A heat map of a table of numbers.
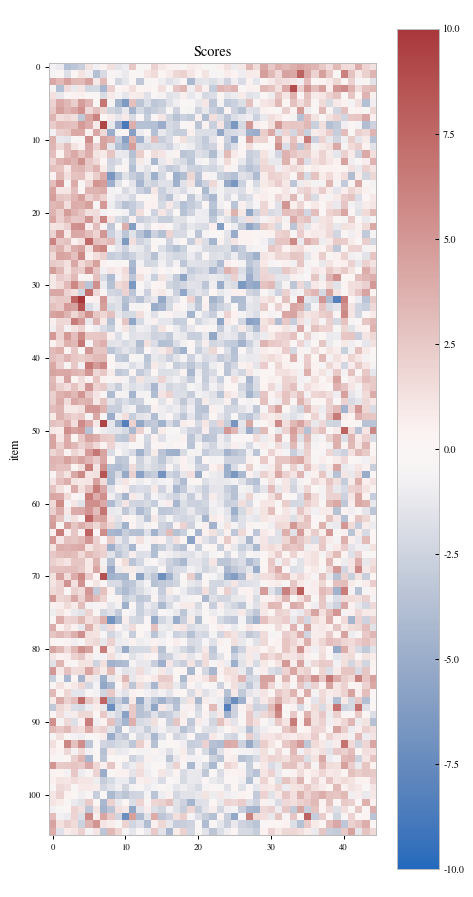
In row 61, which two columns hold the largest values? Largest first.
7, 5
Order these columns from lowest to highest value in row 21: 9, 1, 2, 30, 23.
9, 23, 30, 1, 2
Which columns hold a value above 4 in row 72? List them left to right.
5, 29, 32, 34, 40
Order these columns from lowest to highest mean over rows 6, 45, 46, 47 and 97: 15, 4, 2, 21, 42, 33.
21, 15, 33, 42, 2, 4
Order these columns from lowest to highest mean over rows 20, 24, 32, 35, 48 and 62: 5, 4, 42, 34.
42, 34, 5, 4
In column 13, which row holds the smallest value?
23
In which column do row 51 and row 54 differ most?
34
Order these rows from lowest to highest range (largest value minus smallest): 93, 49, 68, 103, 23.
68, 23, 93, 103, 49
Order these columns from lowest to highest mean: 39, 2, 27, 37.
27, 39, 37, 2
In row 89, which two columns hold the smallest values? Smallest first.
10, 24
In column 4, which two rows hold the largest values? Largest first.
32, 33
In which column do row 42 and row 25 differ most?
39
